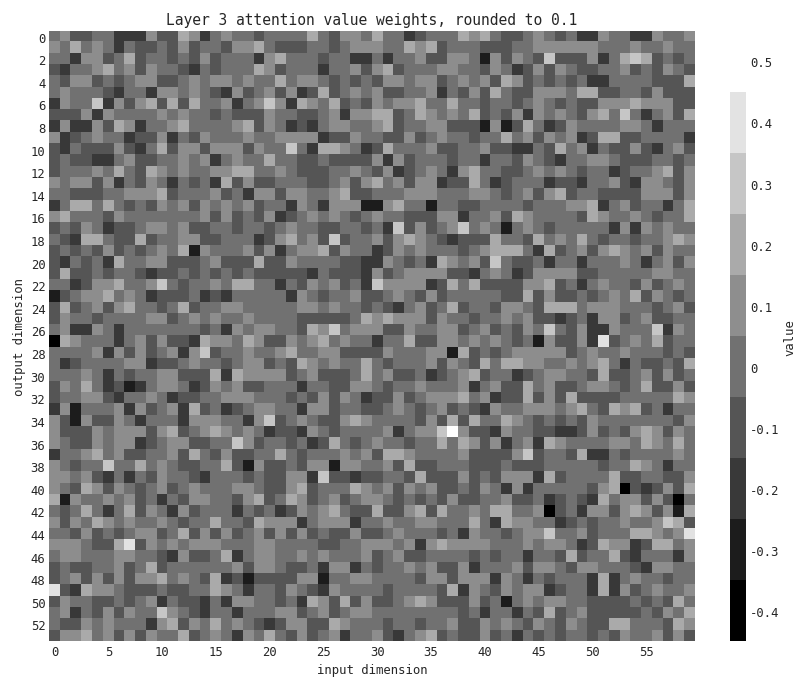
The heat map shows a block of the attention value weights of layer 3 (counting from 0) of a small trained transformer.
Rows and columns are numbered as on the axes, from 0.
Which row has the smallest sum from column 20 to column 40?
21
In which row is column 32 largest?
17
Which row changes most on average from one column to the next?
42
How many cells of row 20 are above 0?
14
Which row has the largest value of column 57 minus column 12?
43
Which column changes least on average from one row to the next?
48
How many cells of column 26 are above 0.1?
7
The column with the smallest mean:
2
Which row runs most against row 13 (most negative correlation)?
33
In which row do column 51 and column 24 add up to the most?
27
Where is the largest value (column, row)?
37, 35
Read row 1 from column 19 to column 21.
0.2 0 -0.1
